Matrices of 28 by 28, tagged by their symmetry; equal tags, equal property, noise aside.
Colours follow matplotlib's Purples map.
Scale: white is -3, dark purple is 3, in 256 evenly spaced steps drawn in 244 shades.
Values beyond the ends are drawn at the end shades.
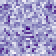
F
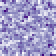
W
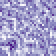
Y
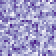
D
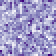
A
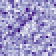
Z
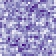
W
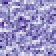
W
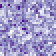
D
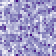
A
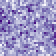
W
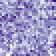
D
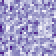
A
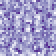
F
